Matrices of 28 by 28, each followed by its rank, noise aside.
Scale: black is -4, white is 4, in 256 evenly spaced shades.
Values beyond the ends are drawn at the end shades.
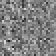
six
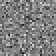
seven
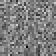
eight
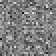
eight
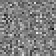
eight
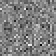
six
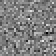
seven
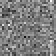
seven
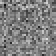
five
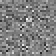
five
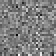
five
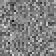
eight
